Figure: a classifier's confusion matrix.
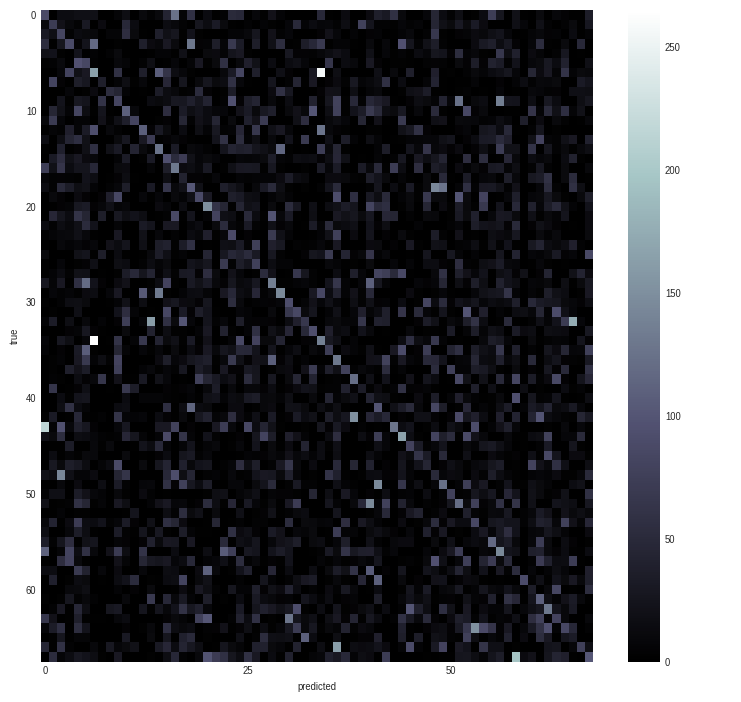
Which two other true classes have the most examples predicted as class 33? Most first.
10, 37
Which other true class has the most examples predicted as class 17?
32
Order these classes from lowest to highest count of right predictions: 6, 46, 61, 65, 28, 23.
65, 46, 23, 61, 28, 6
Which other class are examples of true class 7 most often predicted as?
1
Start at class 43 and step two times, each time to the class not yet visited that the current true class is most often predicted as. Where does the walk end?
16
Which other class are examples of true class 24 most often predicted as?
26
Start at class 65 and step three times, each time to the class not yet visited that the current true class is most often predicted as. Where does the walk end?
61
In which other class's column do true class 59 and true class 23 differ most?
41
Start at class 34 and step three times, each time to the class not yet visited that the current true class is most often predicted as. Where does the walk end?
29
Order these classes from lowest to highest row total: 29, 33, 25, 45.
45, 33, 25, 29
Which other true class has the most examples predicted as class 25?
43
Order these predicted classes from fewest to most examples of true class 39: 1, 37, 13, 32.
13, 32, 37, 1
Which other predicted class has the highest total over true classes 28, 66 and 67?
36
